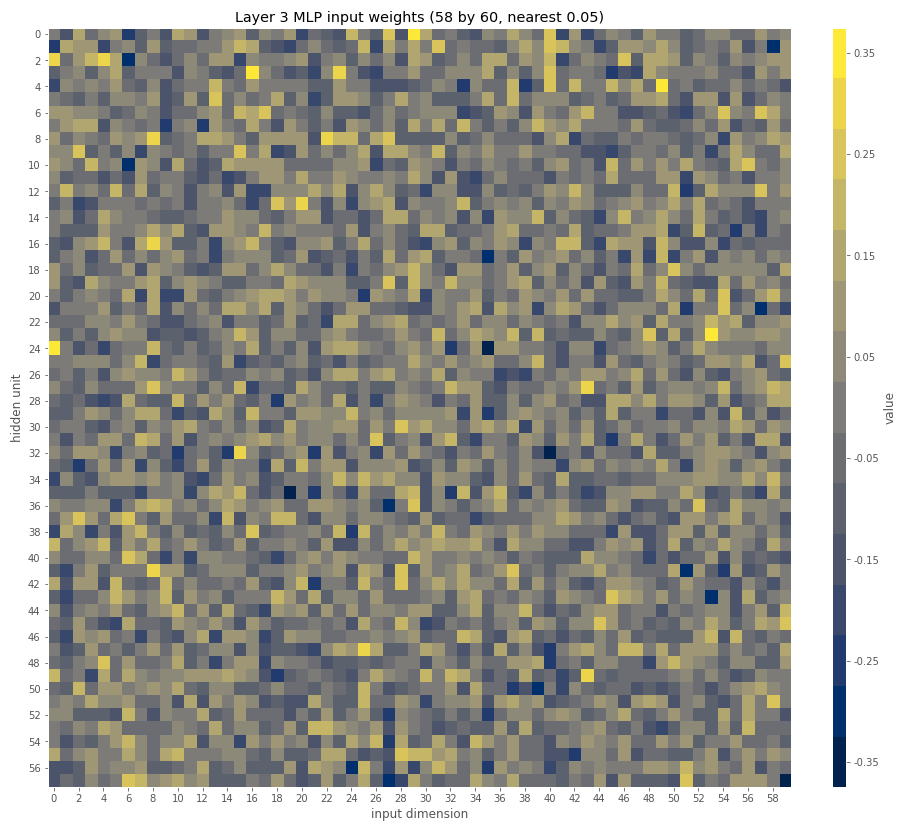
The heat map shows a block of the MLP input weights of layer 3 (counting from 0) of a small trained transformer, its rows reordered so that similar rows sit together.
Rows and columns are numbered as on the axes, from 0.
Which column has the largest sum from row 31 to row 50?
25
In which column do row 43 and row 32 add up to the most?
15
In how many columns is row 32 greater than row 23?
19
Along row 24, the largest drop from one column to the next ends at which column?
35
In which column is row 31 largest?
26
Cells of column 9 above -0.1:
36
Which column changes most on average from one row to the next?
18
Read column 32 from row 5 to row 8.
-0.1 0.05 -0.05 0.05
